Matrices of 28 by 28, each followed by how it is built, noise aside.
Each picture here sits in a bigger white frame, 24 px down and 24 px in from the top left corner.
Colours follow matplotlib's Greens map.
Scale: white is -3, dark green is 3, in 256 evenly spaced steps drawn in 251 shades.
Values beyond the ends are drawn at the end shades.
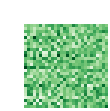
low rank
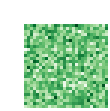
blocks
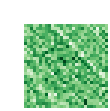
Toeplitz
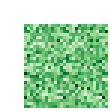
repeating columns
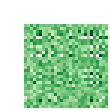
low rank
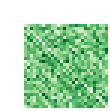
Toeplitz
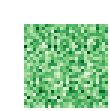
repeating columns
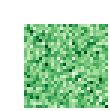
diagonal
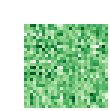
low rank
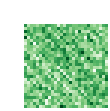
Toeplitz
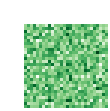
repeating rows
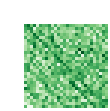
Toeplitz
